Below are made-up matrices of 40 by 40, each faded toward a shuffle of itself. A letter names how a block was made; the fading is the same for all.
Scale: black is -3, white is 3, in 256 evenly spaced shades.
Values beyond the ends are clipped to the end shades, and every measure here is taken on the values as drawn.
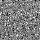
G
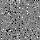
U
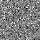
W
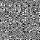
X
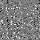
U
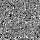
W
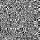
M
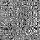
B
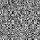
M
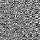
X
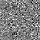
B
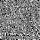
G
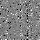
U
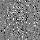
U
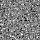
W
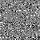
G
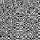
M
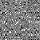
B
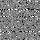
G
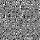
B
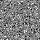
W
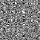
X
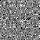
B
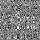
B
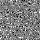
G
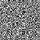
X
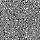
U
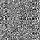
M
